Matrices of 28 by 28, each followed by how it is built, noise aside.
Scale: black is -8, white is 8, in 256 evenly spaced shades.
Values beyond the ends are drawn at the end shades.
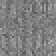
blocks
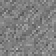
Hankel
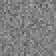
noise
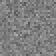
noise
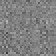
low rank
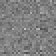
low rank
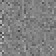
uneven columns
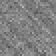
Toeplitz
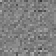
low rank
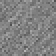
Hankel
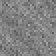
Toeplitz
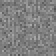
blocks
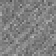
Hankel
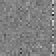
uneven columns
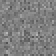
low rank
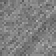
Hankel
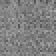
blocks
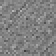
Hankel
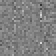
uneven columns
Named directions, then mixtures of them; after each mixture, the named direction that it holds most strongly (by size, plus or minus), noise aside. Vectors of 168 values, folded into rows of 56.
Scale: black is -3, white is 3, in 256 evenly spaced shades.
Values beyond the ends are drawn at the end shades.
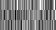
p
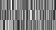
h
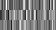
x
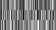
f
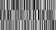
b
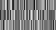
b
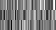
p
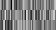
h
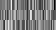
h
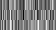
f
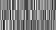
h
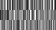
x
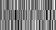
p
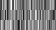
h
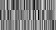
b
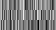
f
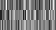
x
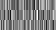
b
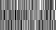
p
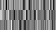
x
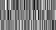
b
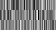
b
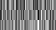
f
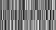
f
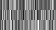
f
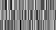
b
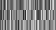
f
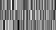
h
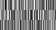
b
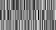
b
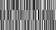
b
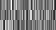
h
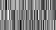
b
